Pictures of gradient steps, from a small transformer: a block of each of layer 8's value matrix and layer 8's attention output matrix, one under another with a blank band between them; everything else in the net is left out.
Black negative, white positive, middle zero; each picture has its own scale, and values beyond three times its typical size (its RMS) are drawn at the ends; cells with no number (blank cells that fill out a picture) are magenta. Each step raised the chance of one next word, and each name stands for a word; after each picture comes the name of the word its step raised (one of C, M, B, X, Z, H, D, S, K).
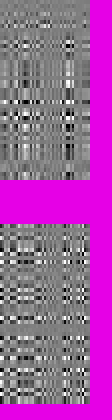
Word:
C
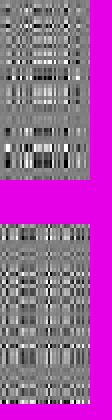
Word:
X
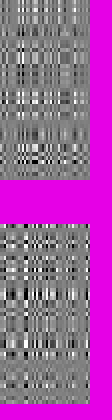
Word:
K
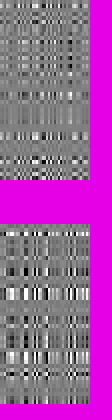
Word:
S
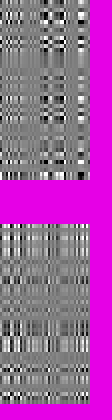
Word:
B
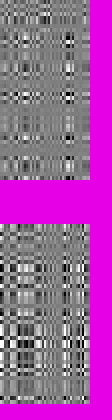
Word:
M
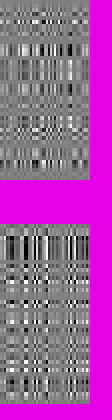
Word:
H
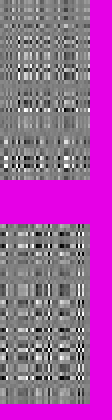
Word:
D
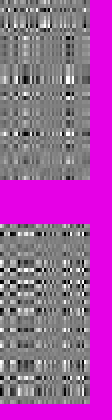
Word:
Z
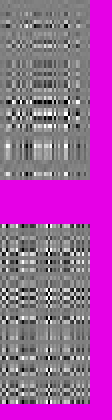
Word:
C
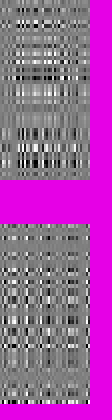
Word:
X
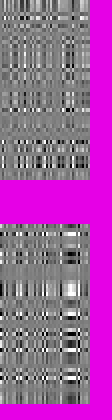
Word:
D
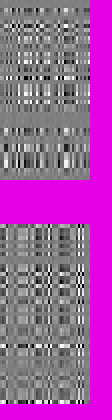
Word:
X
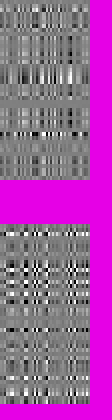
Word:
Z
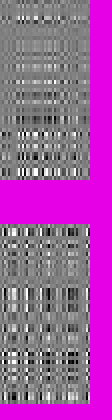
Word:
S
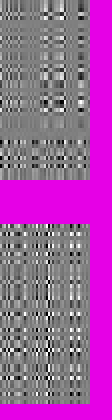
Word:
D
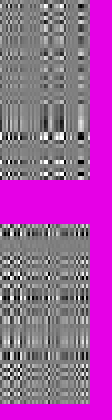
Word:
S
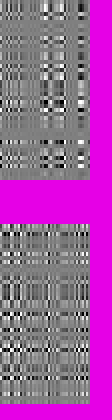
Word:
D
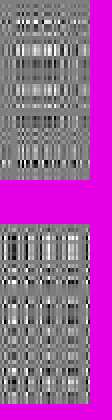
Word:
H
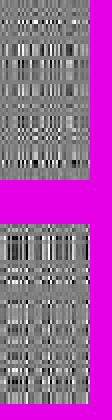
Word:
H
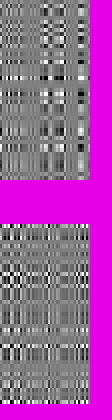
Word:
X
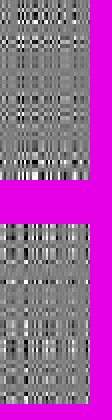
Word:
B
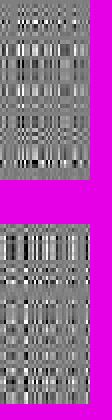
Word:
H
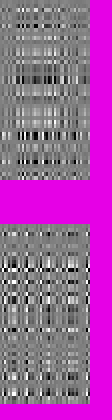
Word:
Z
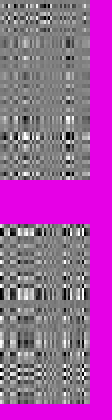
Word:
S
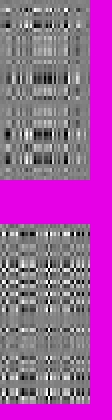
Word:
Z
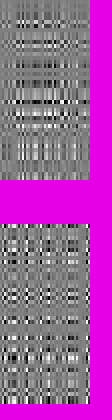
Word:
C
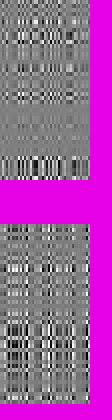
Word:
M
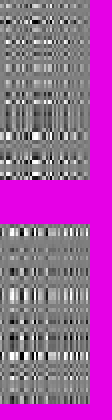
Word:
S
